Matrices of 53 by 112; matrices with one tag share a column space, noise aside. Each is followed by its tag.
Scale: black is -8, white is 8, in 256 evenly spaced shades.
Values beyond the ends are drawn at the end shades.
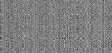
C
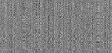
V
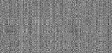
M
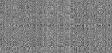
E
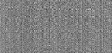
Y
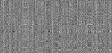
M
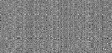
C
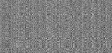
C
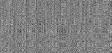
M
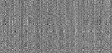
M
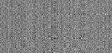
C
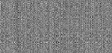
V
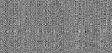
M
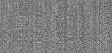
V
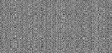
C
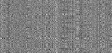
C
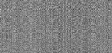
Y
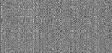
Y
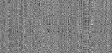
M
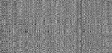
M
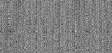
M
